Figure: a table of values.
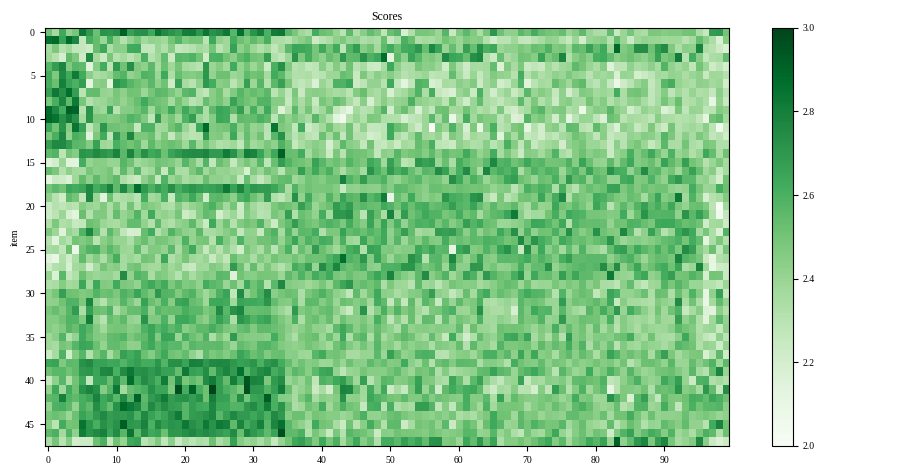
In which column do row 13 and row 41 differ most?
24
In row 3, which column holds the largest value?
49
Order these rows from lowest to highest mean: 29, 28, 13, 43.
13, 29, 28, 43
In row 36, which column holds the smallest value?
98
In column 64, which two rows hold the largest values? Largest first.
16, 28
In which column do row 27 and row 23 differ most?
6
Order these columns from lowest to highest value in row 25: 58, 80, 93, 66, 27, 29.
27, 80, 29, 58, 66, 93
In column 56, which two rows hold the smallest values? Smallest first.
11, 6
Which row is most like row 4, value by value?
12
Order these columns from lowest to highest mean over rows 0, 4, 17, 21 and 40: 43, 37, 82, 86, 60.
82, 37, 86, 60, 43
